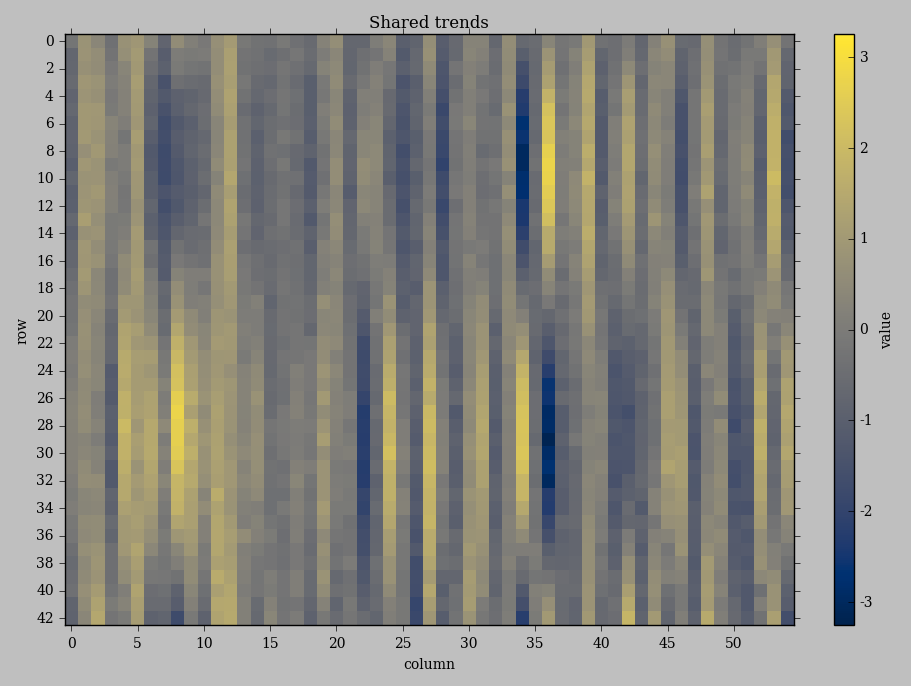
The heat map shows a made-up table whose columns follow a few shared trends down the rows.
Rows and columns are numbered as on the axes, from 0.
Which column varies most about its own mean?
36
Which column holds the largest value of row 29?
8
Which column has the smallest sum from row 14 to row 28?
22
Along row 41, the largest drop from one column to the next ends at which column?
43
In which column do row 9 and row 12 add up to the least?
34
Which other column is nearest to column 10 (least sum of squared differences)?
14
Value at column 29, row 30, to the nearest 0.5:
-1
